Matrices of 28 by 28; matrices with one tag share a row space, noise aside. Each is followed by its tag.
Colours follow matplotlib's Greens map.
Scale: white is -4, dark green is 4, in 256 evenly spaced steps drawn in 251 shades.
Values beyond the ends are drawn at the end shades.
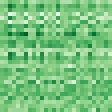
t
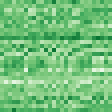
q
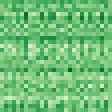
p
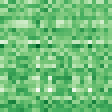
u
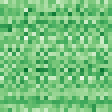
p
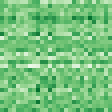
u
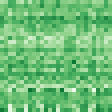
t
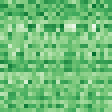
t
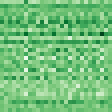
p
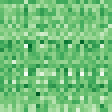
p
